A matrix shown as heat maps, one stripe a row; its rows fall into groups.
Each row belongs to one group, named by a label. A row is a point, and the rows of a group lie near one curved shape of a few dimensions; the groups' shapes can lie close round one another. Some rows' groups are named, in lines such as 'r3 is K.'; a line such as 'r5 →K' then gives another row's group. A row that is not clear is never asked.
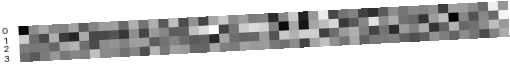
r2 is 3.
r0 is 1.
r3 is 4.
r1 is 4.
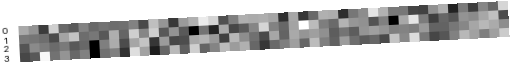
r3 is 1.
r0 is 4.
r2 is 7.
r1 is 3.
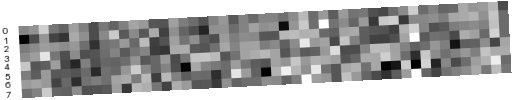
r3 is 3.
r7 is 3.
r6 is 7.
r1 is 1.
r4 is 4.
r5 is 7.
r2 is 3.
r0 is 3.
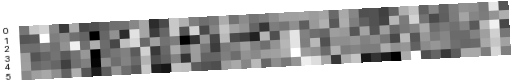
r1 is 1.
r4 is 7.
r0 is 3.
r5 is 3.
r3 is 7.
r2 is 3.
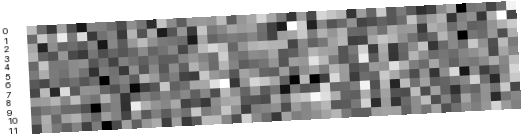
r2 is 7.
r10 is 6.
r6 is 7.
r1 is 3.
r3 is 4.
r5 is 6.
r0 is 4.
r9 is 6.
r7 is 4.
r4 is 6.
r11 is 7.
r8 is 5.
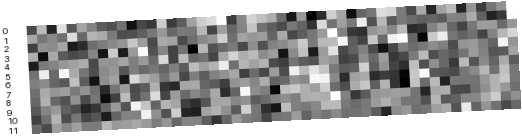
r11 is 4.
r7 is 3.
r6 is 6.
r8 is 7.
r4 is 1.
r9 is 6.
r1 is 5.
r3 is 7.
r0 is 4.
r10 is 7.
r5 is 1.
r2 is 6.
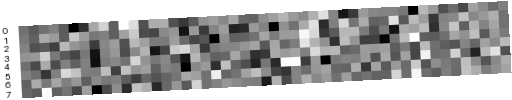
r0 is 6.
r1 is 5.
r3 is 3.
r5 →3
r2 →3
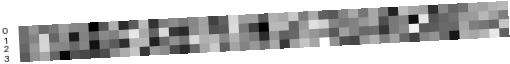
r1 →7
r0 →7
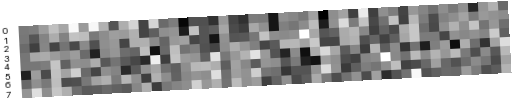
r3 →3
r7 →1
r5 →4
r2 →3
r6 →6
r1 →5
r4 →4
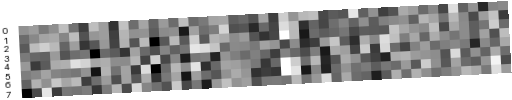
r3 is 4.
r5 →3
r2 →3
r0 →6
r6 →3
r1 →3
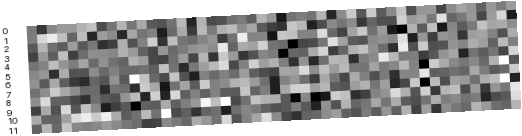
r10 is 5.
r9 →4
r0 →5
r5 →4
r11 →6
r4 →5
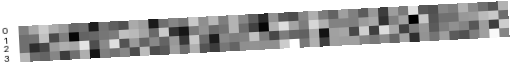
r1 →7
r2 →5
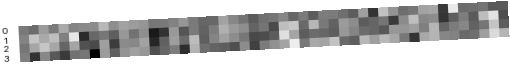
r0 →4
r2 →3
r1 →3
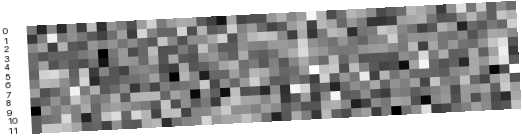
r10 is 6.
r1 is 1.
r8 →3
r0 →3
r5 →3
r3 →7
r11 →1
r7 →5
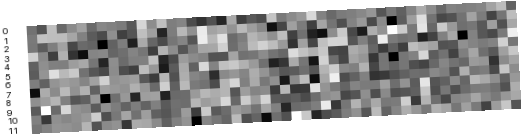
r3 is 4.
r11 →3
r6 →4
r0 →3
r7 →1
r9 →1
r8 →1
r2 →4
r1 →1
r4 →3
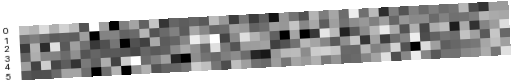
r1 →7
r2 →4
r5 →7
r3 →6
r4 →7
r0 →5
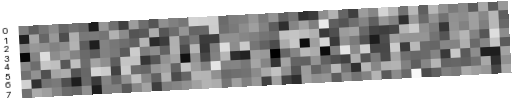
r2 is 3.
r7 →1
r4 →5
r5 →6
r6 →4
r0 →4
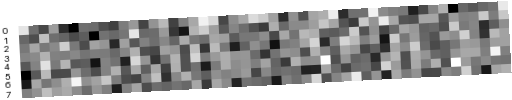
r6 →4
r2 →6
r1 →7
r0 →4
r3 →5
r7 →5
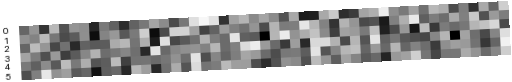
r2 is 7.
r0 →4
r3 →4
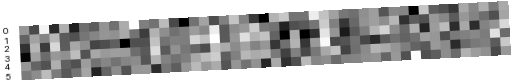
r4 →4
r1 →6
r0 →7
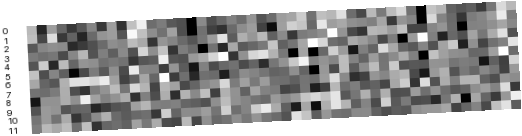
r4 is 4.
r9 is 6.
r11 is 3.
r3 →3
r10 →4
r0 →7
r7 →6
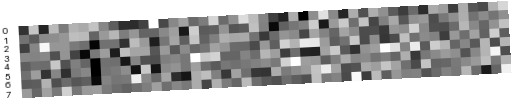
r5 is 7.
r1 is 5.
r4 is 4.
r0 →4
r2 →1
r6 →7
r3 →6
